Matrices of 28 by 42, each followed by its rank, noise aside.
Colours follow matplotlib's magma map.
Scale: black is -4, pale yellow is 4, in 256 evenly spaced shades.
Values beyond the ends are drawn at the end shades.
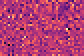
six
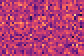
five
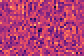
six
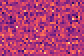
six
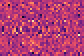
six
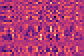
three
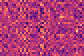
four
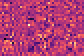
six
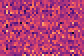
four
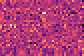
six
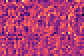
six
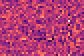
six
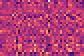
five
